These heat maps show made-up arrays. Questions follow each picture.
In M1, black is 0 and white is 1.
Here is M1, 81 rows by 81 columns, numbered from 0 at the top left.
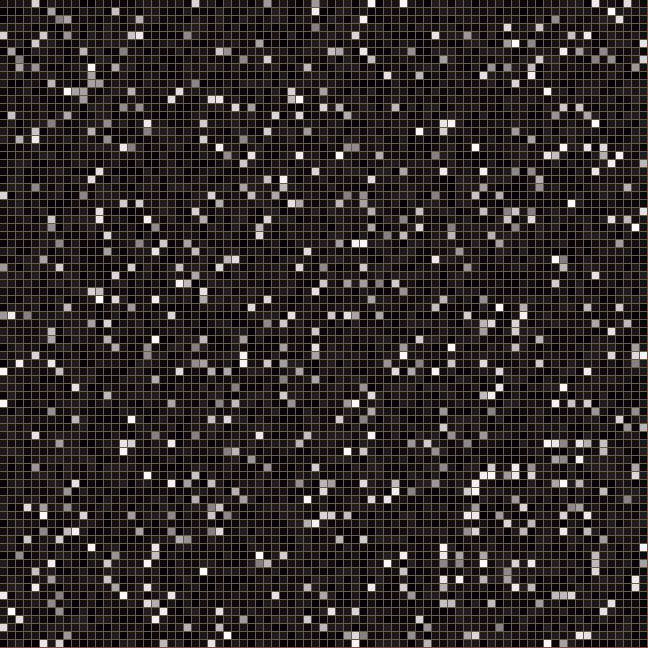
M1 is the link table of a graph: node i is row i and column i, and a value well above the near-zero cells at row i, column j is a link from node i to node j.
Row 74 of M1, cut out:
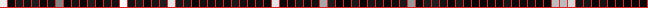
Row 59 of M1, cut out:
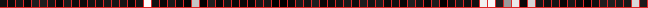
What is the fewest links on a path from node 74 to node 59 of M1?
3
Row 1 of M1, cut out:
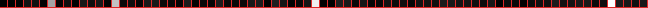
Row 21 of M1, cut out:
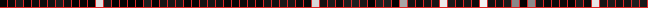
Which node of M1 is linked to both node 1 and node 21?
node 39
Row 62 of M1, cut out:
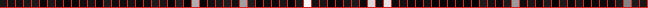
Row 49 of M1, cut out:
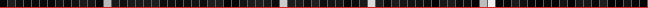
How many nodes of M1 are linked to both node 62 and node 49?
1
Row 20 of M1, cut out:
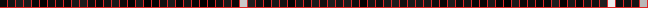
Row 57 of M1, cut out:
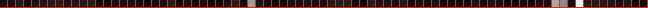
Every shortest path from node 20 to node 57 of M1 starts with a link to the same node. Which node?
node 80
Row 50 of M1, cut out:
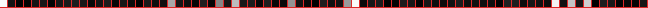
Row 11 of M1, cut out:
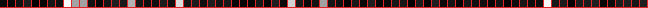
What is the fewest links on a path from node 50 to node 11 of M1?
2
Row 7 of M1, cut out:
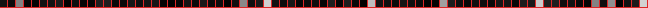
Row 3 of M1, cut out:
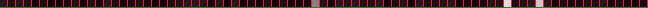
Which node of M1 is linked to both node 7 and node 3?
node 67
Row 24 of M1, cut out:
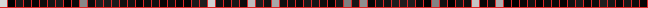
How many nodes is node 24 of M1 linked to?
10
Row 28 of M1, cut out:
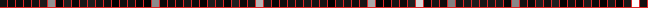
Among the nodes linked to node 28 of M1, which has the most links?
node 64
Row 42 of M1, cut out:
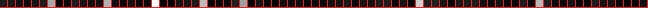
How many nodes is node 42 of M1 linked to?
7
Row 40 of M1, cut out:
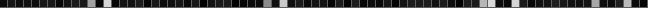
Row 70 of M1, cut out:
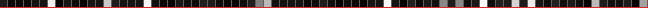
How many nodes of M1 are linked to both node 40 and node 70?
5
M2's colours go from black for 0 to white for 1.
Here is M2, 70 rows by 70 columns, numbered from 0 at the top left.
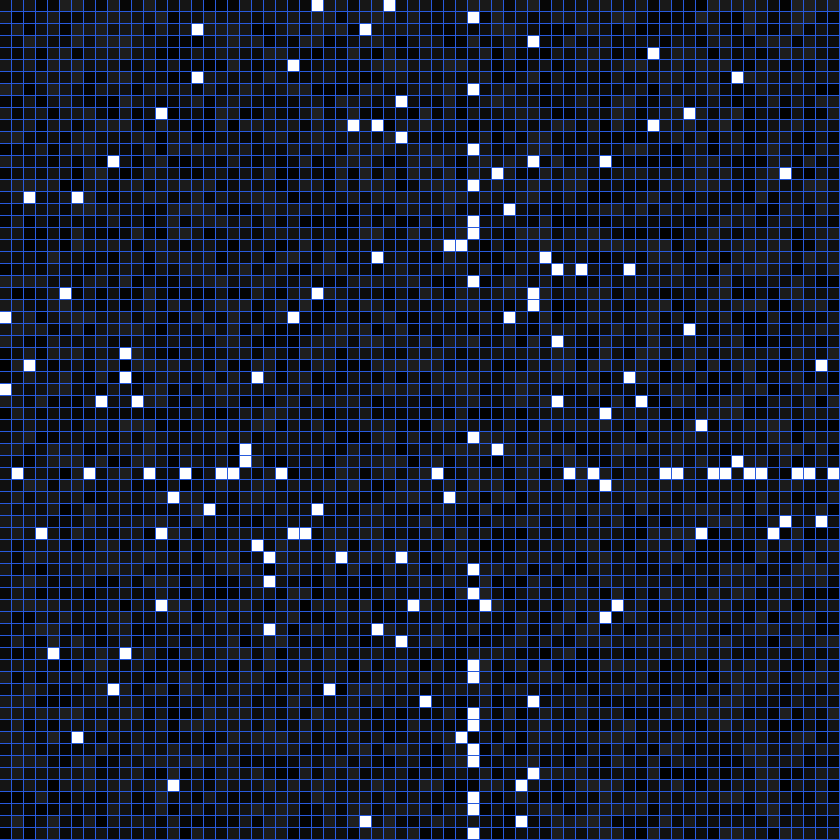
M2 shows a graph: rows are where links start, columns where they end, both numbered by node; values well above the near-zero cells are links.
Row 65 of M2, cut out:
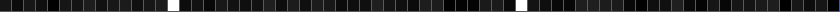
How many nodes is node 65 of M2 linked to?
2
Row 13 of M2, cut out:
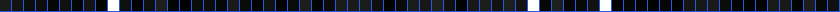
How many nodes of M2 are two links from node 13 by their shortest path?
9
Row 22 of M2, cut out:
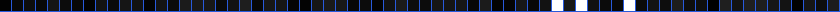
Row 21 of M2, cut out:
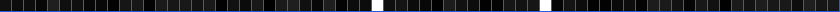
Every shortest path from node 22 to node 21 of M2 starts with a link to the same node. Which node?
node 52
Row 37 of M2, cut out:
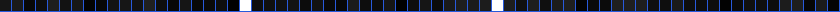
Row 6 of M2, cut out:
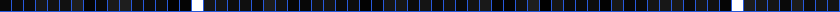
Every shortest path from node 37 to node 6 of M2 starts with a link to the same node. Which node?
node 20
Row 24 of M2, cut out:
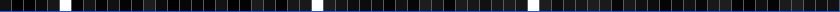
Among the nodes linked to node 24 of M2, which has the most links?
node 44
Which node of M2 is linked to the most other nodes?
node 39
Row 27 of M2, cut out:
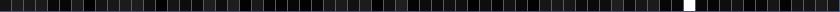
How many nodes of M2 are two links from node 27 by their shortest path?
1
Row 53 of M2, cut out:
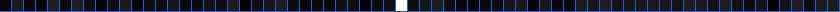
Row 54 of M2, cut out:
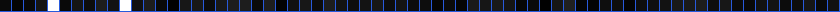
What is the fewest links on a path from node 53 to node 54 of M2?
7
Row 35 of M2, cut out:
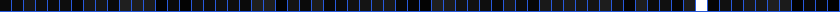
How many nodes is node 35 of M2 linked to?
1
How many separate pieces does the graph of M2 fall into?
4
